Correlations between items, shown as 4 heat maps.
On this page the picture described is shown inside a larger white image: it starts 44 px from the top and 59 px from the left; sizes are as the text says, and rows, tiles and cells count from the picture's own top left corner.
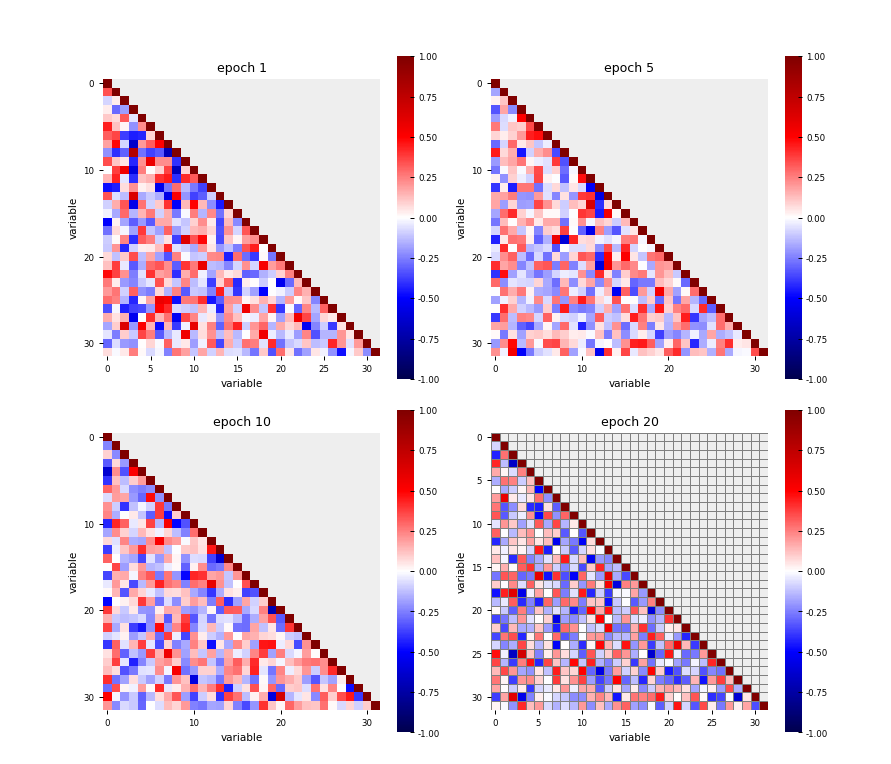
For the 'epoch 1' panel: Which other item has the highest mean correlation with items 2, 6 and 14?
10
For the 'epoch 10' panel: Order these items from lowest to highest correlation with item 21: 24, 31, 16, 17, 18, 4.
16, 17, 4, 24, 18, 31
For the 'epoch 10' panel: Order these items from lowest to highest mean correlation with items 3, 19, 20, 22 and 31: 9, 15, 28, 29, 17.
17, 15, 29, 28, 9
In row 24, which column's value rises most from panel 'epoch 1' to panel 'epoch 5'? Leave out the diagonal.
15
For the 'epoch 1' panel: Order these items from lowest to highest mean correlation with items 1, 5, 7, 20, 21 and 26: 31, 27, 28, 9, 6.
31, 28, 27, 9, 6
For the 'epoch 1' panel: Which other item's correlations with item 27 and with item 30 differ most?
22
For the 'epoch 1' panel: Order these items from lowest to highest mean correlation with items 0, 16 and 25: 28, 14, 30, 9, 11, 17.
28, 30, 17, 14, 9, 11
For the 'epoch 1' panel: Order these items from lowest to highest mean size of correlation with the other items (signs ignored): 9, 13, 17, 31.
31, 17, 9, 13
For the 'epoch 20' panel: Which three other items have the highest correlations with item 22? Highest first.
13, 17, 8
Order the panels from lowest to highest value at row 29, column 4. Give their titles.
epoch 20, epoch 5, epoch 10, epoch 1
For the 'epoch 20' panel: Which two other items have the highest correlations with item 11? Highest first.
20, 26
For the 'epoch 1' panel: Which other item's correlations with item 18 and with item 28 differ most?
9
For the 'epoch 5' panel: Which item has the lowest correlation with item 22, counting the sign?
0
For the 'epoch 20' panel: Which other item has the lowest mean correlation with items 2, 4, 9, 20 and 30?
14
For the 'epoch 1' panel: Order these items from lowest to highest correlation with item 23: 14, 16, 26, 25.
16, 25, 26, 14
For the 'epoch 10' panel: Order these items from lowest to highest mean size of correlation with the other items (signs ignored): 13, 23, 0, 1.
23, 1, 13, 0
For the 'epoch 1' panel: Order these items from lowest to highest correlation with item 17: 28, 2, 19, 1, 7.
2, 1, 28, 7, 19
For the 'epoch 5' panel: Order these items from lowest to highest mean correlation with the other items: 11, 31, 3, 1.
3, 11, 31, 1
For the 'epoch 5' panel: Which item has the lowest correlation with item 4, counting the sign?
28
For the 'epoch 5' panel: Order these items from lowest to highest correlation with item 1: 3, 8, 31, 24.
31, 8, 3, 24
